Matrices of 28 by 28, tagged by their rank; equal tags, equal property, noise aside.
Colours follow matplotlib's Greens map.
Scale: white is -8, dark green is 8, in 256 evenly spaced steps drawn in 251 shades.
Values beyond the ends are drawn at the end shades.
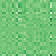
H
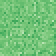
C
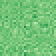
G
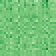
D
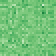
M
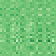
H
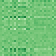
H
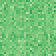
G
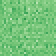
M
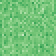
G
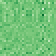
D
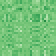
D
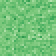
G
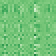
H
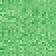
G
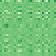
H
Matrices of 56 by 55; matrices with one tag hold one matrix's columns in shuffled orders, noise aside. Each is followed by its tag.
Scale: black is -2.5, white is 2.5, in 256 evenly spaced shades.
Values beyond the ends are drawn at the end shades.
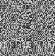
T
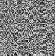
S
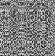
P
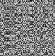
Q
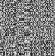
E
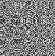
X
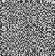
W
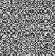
S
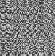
S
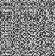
P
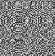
X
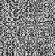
E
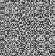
Q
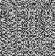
P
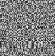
T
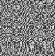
T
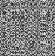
P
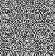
S
